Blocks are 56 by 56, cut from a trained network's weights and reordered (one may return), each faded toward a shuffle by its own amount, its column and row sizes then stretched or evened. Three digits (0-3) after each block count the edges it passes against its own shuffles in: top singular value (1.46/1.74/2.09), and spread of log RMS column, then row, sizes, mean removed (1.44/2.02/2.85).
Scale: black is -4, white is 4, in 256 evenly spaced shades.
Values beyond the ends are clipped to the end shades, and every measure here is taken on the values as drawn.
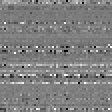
2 0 3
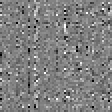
0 3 1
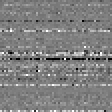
3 0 3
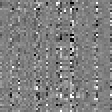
2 3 1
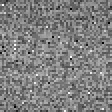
0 0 0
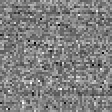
0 0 1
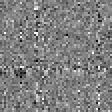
1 2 1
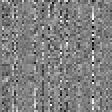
3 3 0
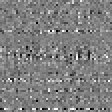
1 0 3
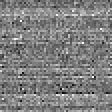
3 1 1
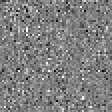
0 1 1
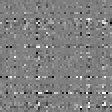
1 2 3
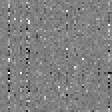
1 2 0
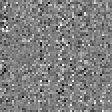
0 2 2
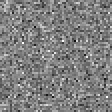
1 0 1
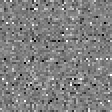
0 0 2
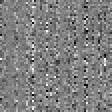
1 3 0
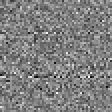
2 0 1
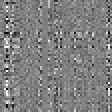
3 3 1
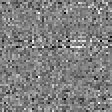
2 0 2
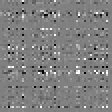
0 3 3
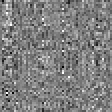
2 2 0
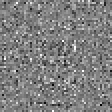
0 2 1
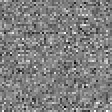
2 1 2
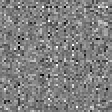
2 2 1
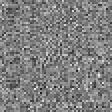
2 0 1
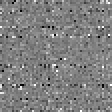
0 1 2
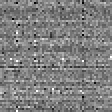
2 1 1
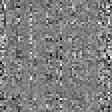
0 3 2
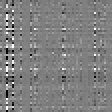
3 3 0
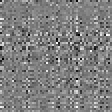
3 2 3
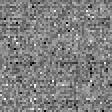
0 1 1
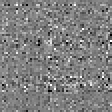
0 2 2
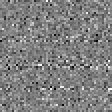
2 0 2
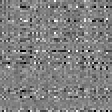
2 1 3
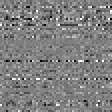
2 0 3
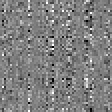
3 3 1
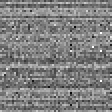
3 0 0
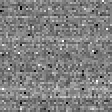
1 0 1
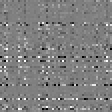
2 2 3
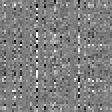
3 3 1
